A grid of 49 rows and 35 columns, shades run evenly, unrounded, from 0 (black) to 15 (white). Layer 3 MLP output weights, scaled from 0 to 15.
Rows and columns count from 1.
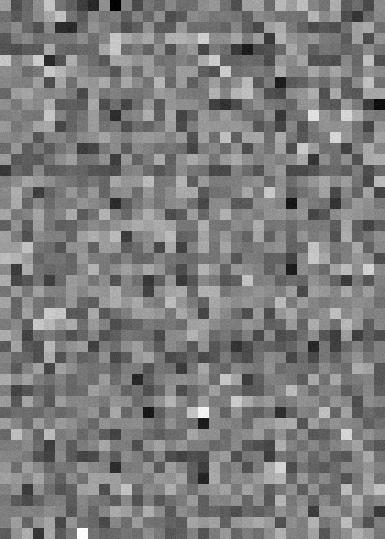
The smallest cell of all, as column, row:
11, 1
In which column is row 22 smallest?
12
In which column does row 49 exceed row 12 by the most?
8
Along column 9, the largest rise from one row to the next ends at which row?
2
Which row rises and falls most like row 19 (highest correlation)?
43
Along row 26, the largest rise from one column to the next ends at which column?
23
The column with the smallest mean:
27
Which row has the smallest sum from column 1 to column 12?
16
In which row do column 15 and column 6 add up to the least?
3
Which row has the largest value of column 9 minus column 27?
25
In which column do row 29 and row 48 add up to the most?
5
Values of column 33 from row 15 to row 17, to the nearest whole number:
5 7 7
